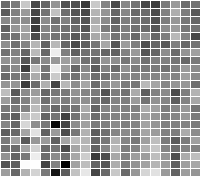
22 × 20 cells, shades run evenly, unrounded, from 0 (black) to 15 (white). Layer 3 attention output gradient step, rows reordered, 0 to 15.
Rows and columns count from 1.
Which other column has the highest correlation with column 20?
14
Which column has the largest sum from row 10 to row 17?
4
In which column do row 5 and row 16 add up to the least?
6
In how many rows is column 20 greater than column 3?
9
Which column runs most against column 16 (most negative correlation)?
10
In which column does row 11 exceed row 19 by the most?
7
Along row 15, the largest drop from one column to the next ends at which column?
5
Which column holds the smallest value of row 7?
15
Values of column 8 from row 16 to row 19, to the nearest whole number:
8 7 11 10
